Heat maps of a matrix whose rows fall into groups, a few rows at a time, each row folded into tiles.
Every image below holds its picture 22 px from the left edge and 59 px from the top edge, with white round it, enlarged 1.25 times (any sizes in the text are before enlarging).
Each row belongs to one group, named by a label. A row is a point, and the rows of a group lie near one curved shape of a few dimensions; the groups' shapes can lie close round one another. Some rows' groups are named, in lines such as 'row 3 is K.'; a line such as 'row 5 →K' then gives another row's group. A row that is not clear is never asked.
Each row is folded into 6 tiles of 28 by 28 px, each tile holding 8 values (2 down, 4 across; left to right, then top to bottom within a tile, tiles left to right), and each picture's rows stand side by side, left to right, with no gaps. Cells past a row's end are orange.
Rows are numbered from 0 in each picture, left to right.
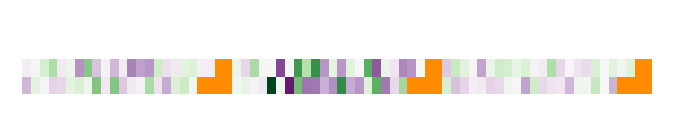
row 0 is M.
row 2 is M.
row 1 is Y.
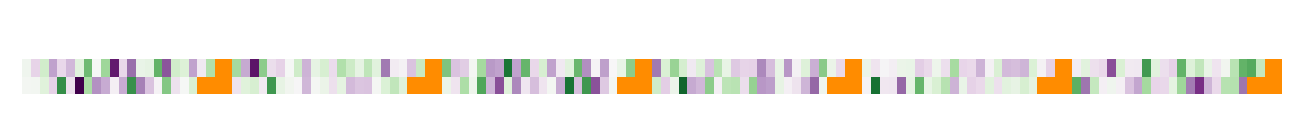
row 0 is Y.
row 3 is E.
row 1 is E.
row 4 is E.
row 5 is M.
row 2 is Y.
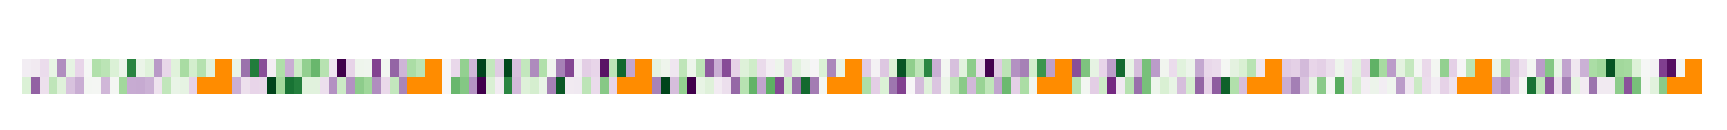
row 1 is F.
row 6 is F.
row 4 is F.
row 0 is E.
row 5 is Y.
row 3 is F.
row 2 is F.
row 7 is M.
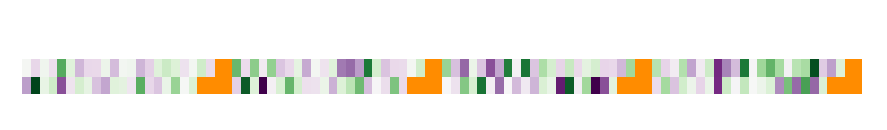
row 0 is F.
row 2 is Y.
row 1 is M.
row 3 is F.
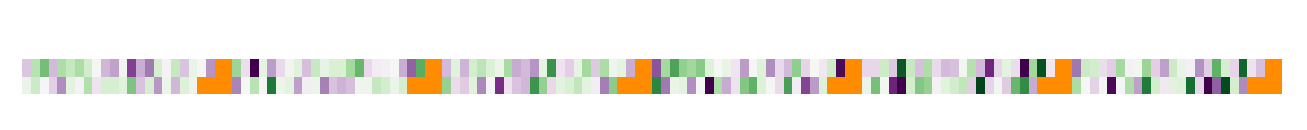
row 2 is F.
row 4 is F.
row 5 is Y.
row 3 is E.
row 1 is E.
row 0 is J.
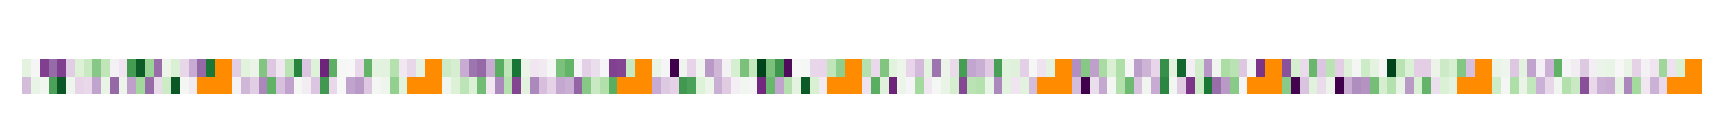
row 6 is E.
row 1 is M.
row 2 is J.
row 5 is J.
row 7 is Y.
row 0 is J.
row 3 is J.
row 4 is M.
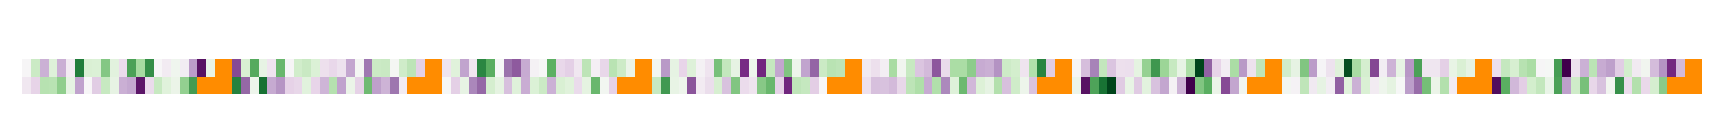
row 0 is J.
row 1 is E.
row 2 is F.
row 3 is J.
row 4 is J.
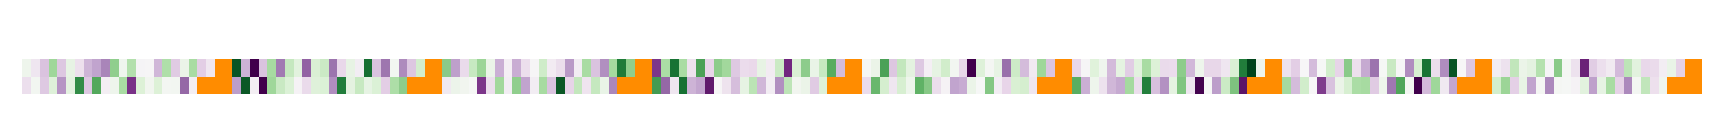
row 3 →E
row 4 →F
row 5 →M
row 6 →Y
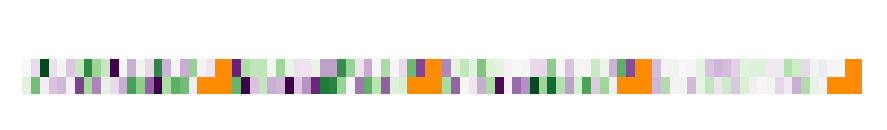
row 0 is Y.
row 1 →E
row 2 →E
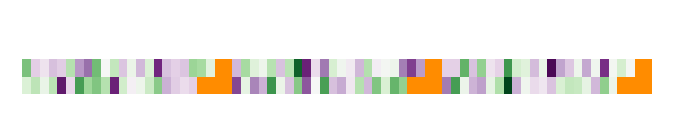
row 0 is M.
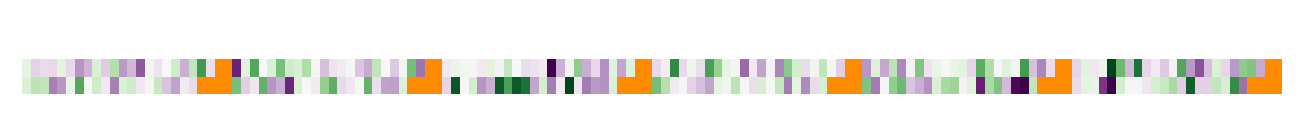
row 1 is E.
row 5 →F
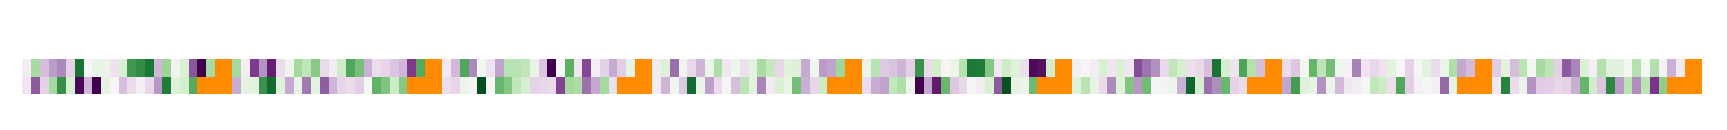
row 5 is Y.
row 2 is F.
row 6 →F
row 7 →F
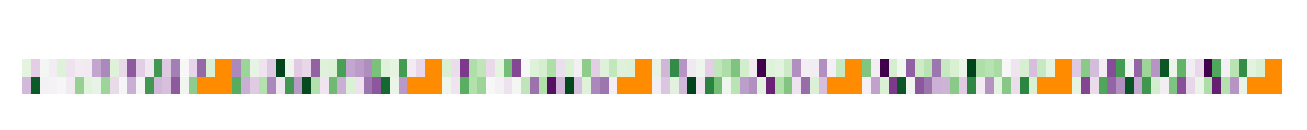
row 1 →Y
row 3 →F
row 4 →E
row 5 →Y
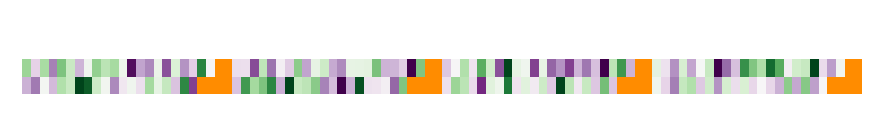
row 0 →F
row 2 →F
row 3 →F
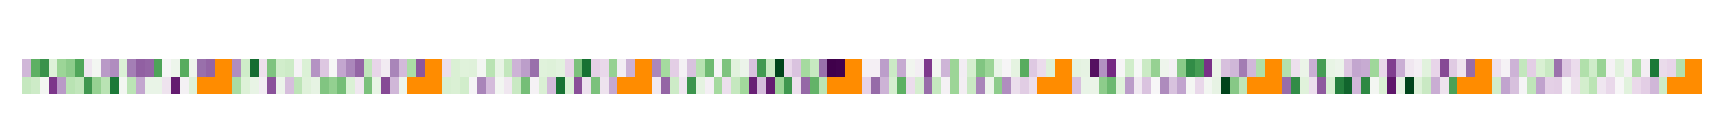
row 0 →J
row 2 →Y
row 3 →J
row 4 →F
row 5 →J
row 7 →F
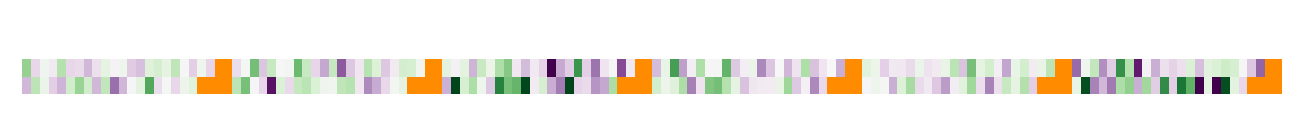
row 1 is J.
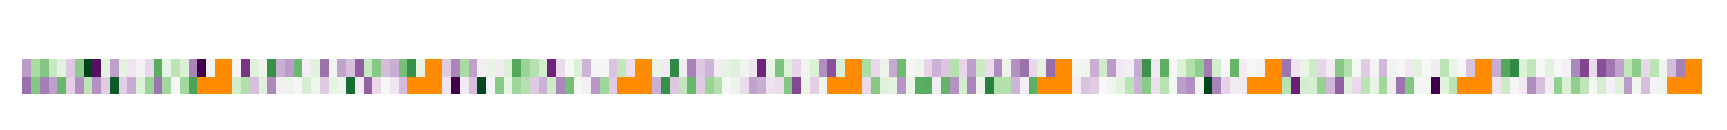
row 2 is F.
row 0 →M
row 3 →F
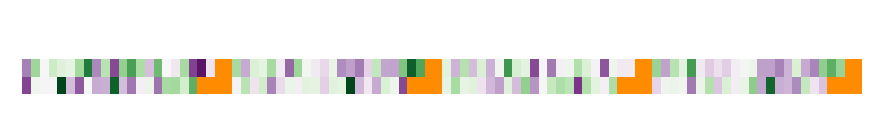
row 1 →J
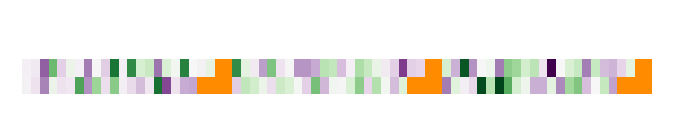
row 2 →F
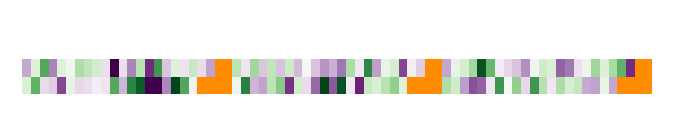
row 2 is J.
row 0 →Y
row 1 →Y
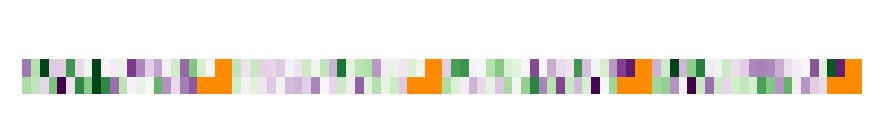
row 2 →J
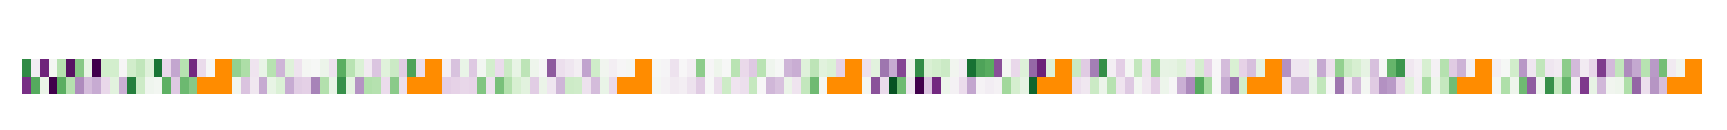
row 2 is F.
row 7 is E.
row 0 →E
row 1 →E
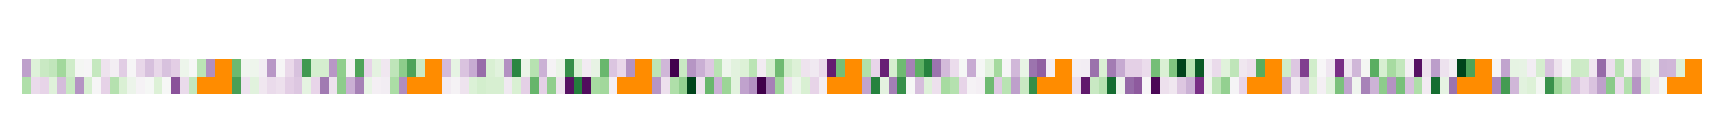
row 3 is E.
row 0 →E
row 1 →M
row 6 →J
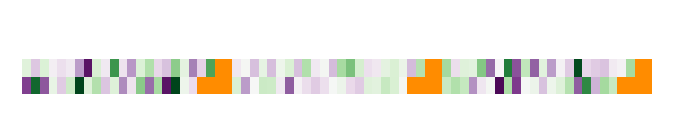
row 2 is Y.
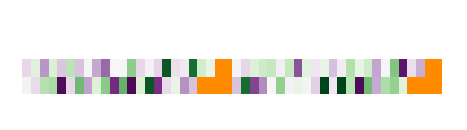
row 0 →Y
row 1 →Y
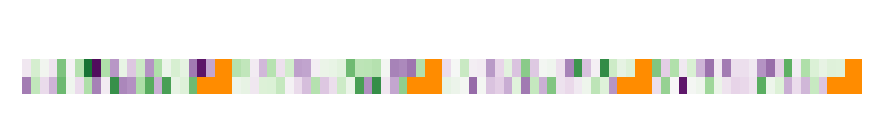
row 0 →M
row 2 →M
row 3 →M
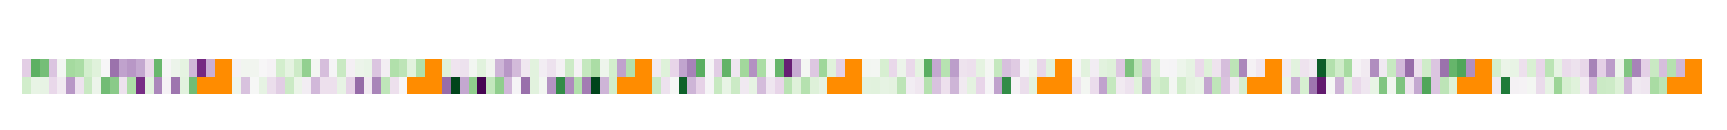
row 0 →J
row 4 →Y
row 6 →F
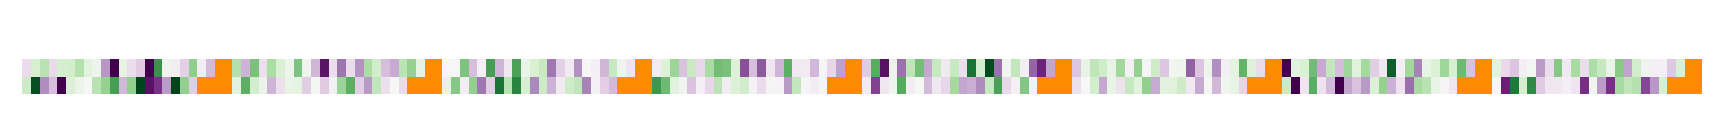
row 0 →Y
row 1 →J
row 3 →J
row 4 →J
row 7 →Y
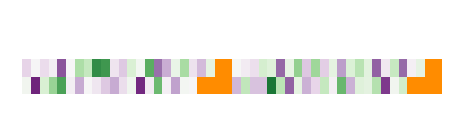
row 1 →Y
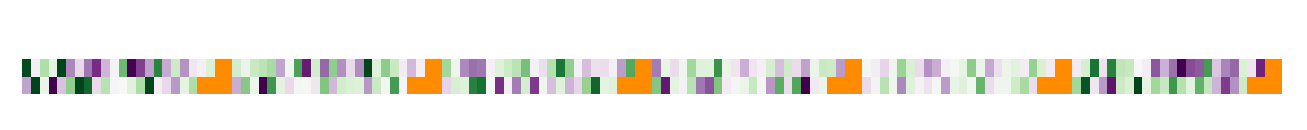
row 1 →M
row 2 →J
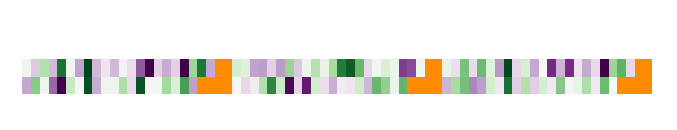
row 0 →F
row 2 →F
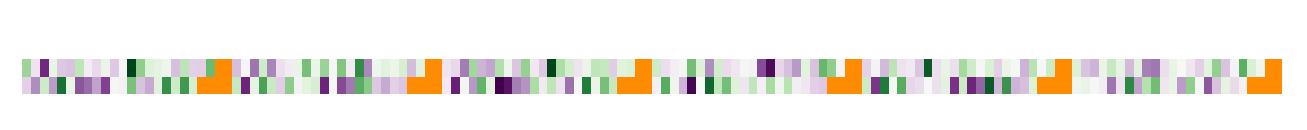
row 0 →E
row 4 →Y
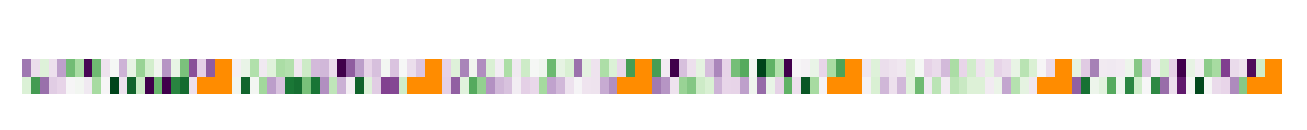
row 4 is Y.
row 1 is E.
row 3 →J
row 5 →E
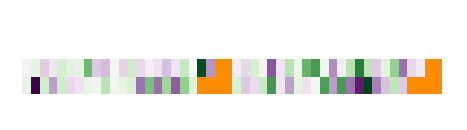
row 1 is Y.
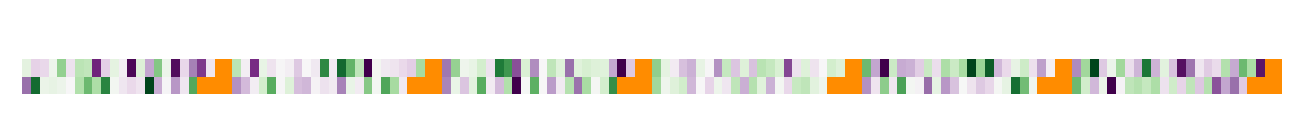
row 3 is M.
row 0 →E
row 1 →J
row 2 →M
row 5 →E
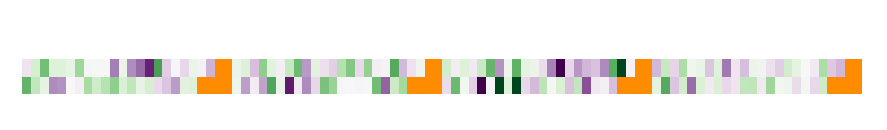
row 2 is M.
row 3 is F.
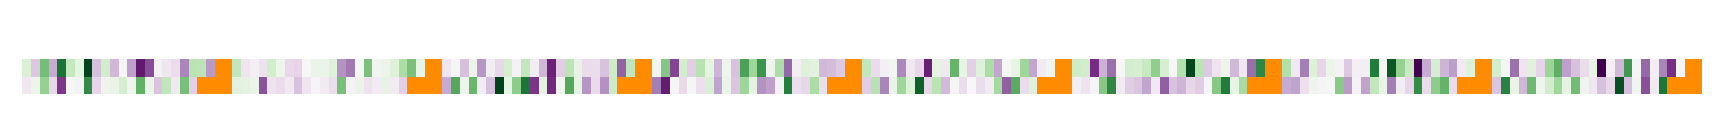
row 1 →M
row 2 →E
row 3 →J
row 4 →F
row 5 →J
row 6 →J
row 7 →E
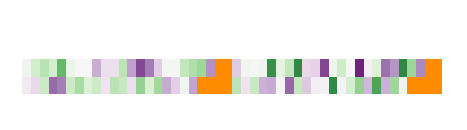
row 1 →F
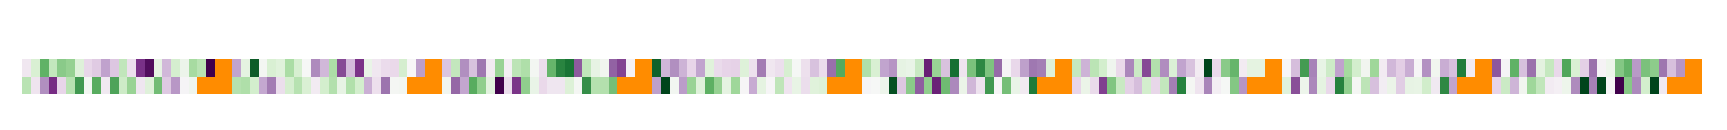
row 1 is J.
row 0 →J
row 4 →M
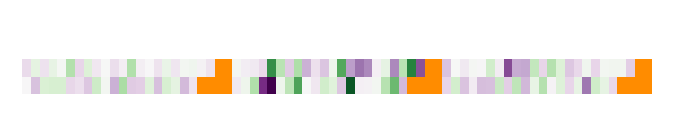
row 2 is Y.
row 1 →F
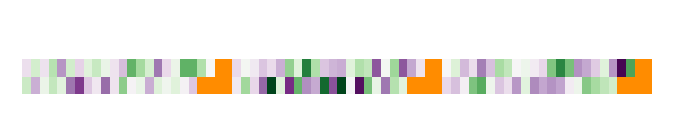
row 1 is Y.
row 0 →E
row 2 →J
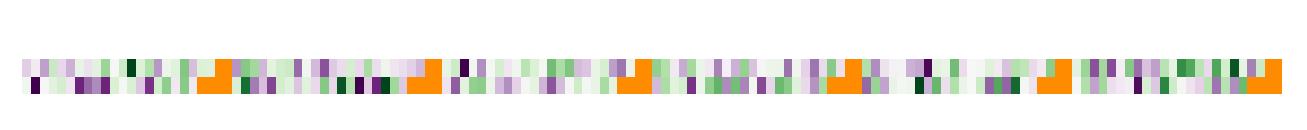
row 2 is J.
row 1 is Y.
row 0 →E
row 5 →F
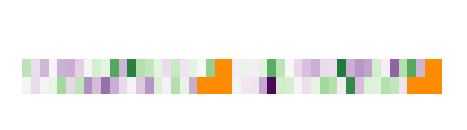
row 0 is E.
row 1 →F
